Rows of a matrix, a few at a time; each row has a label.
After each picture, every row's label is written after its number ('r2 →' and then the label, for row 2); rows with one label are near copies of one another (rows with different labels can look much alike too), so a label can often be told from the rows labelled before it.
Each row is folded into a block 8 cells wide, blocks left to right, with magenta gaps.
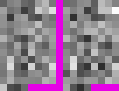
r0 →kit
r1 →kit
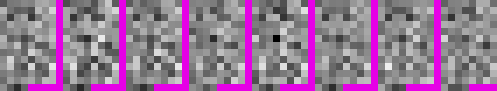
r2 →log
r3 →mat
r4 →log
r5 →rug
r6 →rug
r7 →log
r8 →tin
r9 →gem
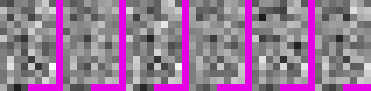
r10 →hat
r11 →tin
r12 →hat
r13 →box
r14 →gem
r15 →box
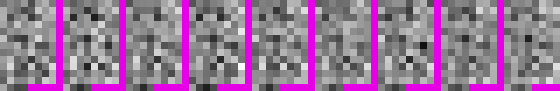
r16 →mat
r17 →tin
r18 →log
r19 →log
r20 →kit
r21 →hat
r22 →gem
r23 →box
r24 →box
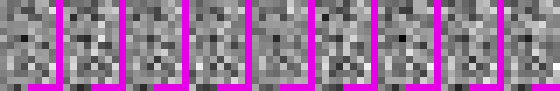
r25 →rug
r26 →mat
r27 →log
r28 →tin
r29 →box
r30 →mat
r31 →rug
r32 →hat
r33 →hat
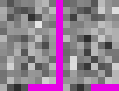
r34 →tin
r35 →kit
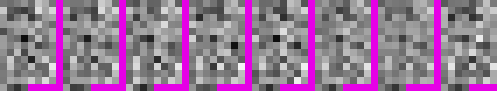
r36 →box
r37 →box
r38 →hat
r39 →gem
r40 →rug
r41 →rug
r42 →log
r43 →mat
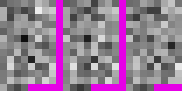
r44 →box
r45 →mat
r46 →gem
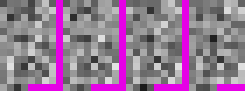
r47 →mat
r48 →mat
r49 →hat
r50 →box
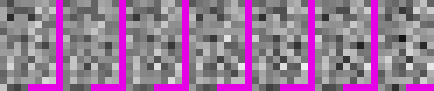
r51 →tin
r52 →gem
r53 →gem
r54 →mat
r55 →gem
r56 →gem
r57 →rug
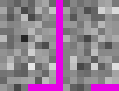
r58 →rug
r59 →kit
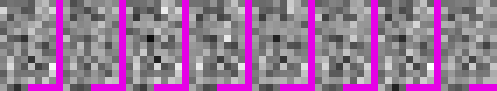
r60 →hat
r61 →tin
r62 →box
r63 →mat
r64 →box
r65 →mat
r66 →hat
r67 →gem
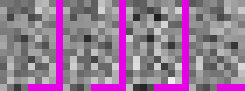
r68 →box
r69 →box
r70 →tin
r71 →kit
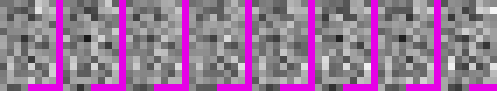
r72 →box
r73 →rug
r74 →log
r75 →mat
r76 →hat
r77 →rug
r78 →box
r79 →kit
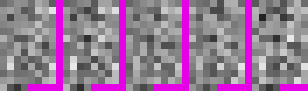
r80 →kit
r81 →kit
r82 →box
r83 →rug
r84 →mat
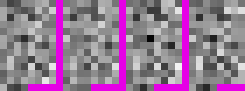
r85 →tin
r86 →gem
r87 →rug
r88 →kit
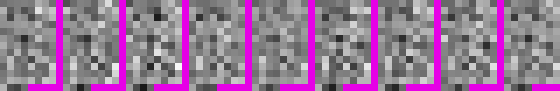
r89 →box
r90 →hat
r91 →log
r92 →tin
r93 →hat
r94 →kit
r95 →box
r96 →gem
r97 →log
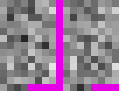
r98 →rug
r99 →kit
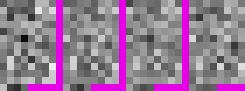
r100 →box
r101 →kit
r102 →hat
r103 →gem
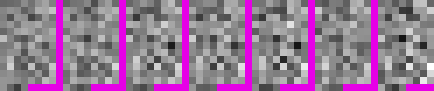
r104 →kit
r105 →mat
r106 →gem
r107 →gem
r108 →gem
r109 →hat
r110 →rug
